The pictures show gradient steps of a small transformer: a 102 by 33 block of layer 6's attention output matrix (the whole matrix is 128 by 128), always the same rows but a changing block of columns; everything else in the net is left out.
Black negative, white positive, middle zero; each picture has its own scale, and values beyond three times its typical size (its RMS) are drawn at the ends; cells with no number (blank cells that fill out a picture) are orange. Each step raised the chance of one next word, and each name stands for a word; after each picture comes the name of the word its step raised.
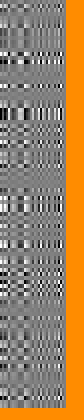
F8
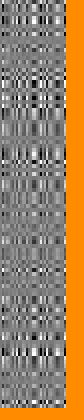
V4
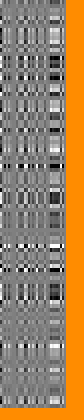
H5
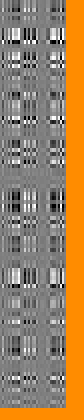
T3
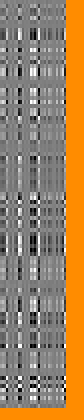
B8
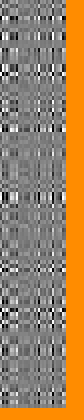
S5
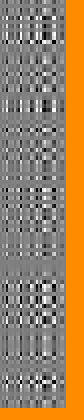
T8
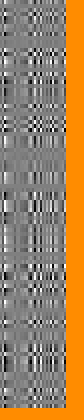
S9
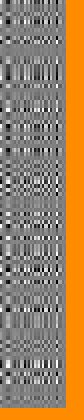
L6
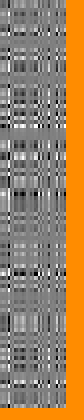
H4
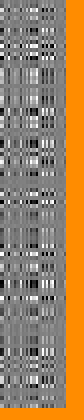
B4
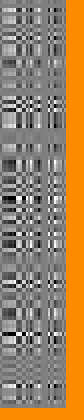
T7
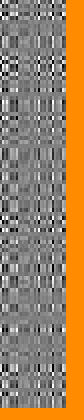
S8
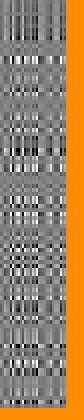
H5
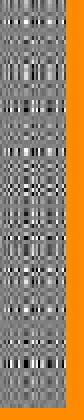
L6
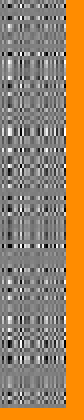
F8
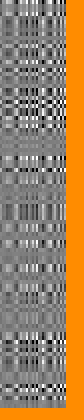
S9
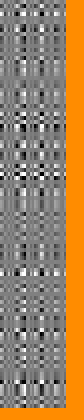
H4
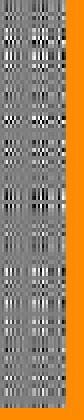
T3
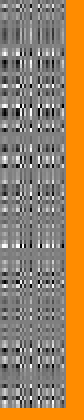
F8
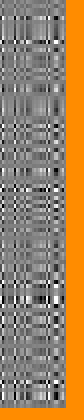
T8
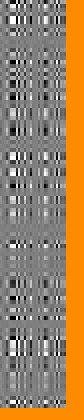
V4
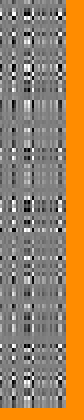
S8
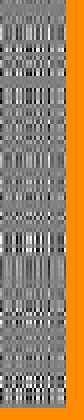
B8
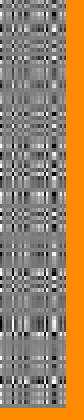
H4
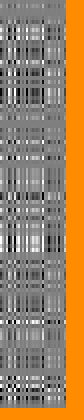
B8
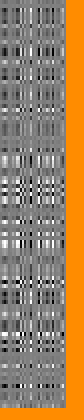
T7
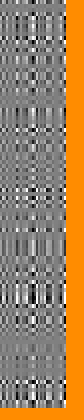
T8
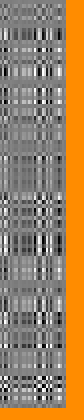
B8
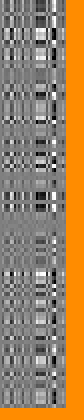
T3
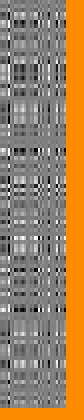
L6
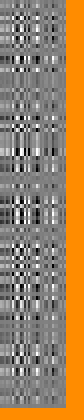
H5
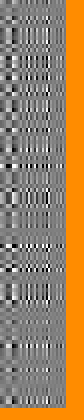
H5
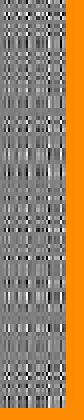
S8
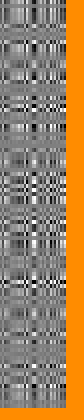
T7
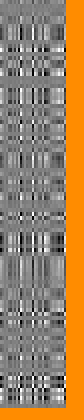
B8
